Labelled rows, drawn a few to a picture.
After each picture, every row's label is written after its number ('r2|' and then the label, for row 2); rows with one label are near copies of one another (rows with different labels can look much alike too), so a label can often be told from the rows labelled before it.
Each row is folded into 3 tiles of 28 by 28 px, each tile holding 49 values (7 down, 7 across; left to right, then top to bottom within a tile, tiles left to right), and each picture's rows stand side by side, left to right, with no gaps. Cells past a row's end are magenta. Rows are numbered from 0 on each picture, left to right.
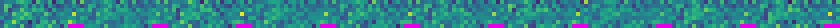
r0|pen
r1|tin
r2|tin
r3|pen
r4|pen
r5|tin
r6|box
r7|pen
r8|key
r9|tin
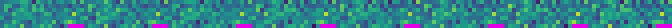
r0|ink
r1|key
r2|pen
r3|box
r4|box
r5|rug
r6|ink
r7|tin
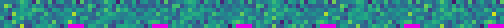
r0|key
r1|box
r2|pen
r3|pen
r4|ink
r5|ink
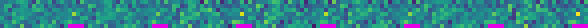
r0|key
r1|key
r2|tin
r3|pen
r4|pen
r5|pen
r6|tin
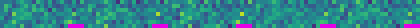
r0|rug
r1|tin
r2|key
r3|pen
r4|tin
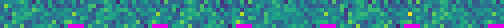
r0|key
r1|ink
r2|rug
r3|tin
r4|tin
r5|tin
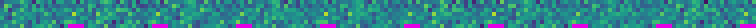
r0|ink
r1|pen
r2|key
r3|tin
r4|key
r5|box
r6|pen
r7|box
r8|ink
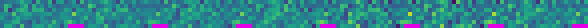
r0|box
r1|box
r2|ink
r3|rug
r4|tin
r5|ink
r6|key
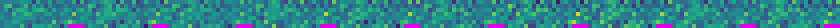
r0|box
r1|box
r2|ink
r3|key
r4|pen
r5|ink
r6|box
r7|pen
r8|rug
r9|pen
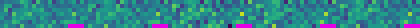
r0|tin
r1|tin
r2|pen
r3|key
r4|key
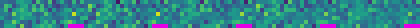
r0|rug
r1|ink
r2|box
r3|box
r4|key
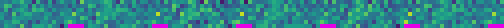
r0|box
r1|key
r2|tin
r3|rug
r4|rug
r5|ink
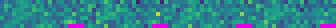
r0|rug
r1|tin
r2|ink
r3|rug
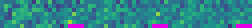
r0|rug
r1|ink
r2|rug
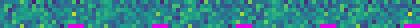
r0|tin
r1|key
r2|key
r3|rug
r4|box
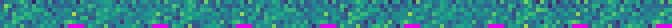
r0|tin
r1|key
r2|key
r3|tin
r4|pen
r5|ink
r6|tin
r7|pen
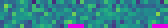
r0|ink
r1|box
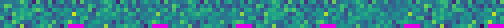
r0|key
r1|ink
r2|box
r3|key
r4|tin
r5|key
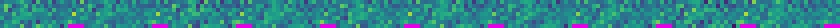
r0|box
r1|box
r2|box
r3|rug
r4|key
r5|rug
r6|pen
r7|rug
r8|pen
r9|rug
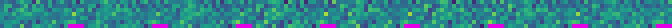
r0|box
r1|rug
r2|rug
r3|pen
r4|box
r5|ink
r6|box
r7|pen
